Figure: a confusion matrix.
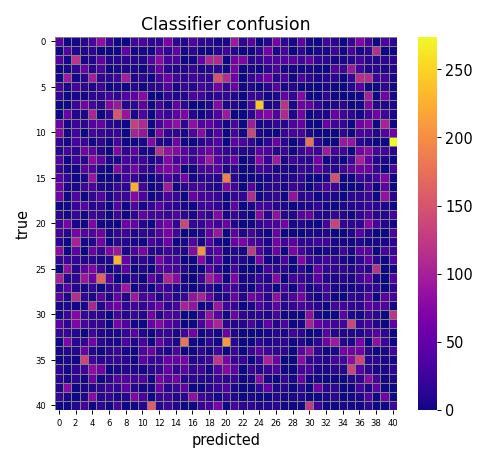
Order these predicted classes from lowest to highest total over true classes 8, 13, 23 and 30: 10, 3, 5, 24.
3, 5, 10, 24
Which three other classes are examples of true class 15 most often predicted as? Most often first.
20, 33, 4
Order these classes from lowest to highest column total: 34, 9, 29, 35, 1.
34, 1, 35, 29, 9
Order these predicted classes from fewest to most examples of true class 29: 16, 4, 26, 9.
9, 26, 16, 4
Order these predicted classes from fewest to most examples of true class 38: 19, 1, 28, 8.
28, 19, 8, 1
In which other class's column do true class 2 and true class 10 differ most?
23
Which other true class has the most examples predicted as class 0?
26
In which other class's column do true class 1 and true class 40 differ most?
11
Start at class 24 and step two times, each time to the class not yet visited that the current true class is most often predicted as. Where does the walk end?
27
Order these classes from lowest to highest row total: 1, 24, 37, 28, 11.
1, 37, 24, 11, 28
